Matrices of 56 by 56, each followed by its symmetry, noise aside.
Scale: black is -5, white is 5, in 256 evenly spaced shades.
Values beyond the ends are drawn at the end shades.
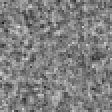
antisymmetric.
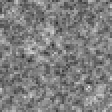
symmetric.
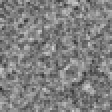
symmetric.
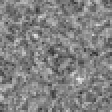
symmetric.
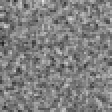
antisymmetric.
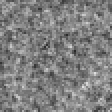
symmetric.
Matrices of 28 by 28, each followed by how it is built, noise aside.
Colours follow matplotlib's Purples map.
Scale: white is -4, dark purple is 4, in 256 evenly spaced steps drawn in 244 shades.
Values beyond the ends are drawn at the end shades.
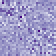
block diagonal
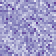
Toeplitz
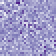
block diagonal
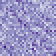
Toeplitz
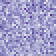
repeating rows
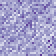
Hankel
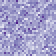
Hankel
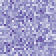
repeating rows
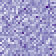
Hankel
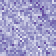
Toeplitz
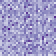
repeating rows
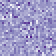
block diagonal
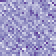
Toeplitz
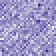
Hankel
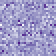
uneven rows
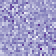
block diagonal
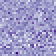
uneven rows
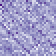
Toeplitz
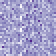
repeating rows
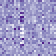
low rank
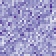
Hankel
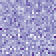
uneven rows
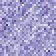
Hankel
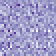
low rank
